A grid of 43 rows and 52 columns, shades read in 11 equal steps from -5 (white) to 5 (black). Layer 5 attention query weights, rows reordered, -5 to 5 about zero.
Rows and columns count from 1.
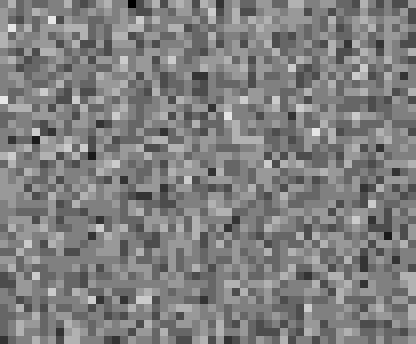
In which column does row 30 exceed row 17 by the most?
49
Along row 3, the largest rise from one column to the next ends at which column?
8
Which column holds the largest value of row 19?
48
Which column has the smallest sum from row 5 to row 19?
16
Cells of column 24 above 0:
13
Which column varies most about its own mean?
46
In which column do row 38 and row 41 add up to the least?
19
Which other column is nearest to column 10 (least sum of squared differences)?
31
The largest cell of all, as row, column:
1, 17
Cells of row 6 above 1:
14
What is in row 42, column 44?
-2
